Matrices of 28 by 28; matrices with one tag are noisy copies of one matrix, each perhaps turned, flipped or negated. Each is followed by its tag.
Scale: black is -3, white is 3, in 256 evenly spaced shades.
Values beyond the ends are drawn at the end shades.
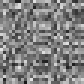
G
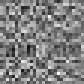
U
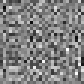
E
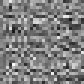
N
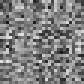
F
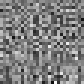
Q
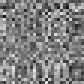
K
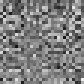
K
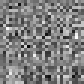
Q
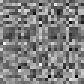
U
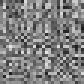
Q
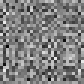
E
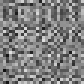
E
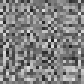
E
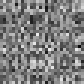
F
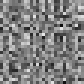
G
